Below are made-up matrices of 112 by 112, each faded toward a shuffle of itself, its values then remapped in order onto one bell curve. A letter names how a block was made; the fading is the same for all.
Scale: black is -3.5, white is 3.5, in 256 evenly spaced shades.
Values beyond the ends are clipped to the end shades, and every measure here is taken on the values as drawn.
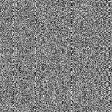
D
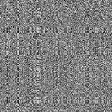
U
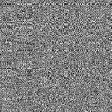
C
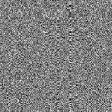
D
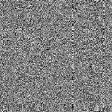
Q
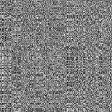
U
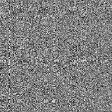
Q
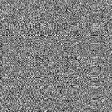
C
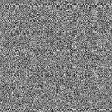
C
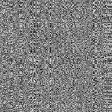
D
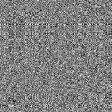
C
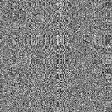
D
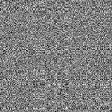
C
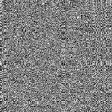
D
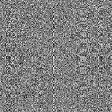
D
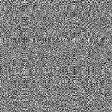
U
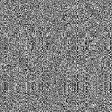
D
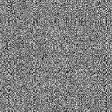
D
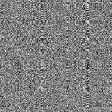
D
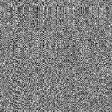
D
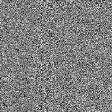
Q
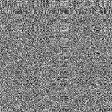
C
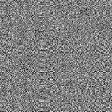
C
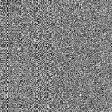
D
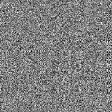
Q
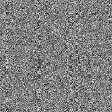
Q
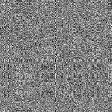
D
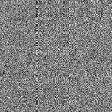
D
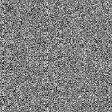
Q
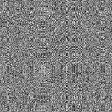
U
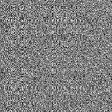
D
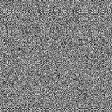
C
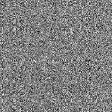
Q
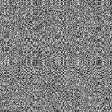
U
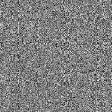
Q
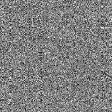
Q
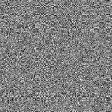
C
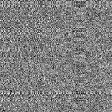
C
